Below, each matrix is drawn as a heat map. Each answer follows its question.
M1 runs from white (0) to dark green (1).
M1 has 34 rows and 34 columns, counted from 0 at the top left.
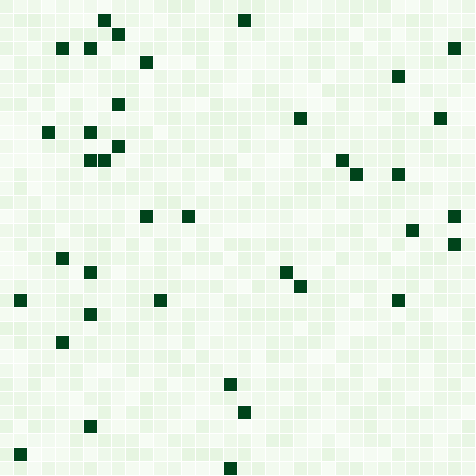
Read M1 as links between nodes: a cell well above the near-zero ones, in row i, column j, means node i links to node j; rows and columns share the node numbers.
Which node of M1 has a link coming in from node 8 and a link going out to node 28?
node 21
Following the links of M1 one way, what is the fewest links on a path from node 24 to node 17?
6
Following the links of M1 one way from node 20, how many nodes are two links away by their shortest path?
3
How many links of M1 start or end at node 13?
1
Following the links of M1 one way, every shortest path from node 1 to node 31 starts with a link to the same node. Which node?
node 7
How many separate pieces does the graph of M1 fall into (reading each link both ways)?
5
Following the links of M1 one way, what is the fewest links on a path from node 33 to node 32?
4
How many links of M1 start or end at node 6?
6
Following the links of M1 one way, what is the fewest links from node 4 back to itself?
6
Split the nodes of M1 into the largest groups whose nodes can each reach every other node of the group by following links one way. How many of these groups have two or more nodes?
1
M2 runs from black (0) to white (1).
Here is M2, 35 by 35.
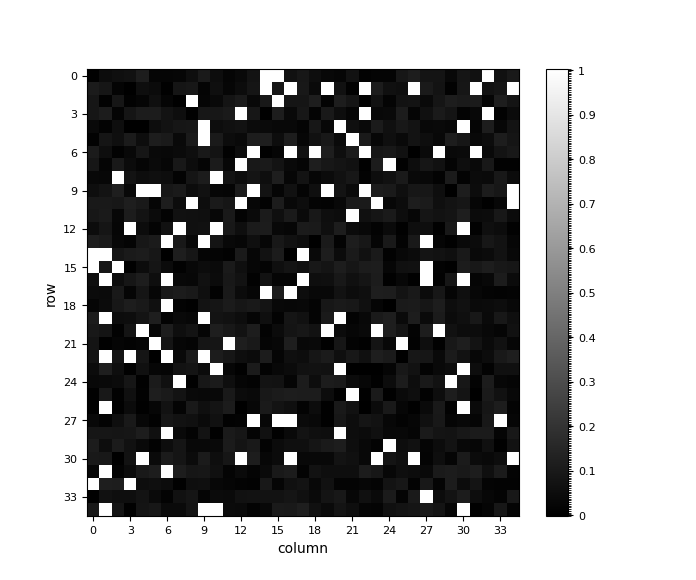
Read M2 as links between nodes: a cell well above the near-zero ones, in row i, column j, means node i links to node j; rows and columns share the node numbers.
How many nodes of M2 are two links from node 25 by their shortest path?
2
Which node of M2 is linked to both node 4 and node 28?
node 20
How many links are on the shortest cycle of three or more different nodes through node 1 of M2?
4
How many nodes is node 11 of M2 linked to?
1
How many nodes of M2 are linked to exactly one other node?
5
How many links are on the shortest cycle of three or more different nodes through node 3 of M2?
6
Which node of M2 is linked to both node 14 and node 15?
node 0
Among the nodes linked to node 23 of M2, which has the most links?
node 30
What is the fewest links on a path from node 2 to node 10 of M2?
2
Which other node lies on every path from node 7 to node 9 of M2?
node 12
